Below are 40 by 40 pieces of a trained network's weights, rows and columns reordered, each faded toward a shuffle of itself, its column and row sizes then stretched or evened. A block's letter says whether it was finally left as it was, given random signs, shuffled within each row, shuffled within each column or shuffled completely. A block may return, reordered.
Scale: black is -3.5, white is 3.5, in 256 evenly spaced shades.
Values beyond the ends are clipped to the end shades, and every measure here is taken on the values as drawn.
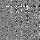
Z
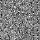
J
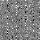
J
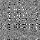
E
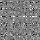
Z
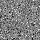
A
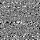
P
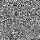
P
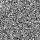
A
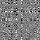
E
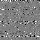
P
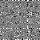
Z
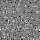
P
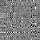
E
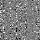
J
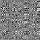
E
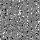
J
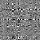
Z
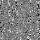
J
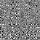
Z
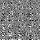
Z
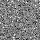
A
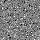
A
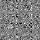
Z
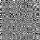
E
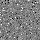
A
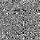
Z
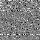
P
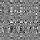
E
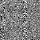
J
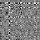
E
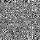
Z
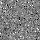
A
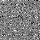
P
